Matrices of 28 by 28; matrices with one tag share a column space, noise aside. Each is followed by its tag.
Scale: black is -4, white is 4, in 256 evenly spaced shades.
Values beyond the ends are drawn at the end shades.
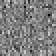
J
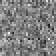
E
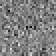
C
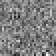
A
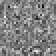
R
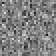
E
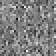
J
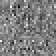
R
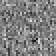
E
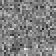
C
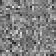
J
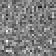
R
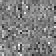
C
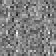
J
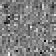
R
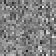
J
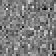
C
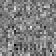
C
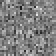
J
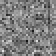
R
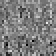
A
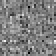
R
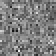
R
